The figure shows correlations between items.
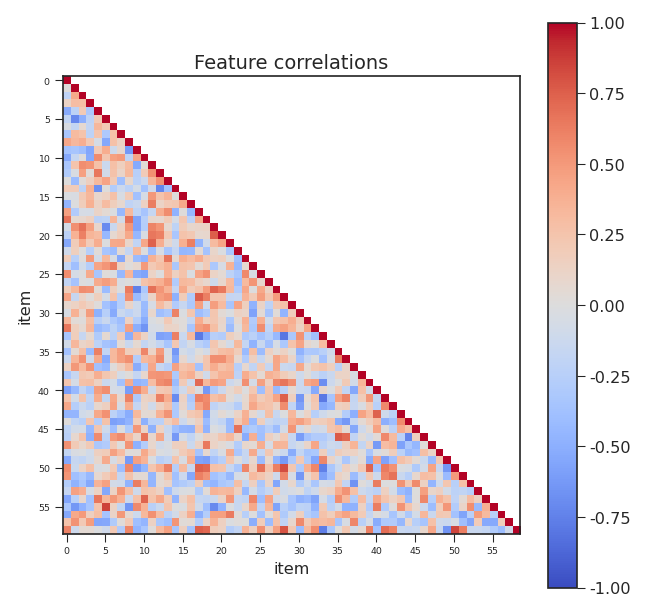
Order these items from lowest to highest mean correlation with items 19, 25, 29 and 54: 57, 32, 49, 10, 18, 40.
49, 10, 40, 57, 18, 32
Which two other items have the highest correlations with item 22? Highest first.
45, 29
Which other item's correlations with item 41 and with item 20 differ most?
51
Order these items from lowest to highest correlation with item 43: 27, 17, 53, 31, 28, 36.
53, 36, 27, 28, 31, 17
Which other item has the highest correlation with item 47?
18
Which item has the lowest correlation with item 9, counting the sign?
27
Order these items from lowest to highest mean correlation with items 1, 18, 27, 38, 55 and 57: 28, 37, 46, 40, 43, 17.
40, 43, 46, 17, 28, 37
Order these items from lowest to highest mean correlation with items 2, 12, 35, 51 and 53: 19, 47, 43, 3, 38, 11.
3, 43, 47, 38, 11, 19
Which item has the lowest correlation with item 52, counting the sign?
37
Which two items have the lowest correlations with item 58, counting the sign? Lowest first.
33, 49
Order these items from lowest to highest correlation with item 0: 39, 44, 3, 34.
34, 44, 3, 39
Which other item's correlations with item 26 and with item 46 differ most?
23
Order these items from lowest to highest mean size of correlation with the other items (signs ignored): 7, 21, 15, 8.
15, 7, 21, 8
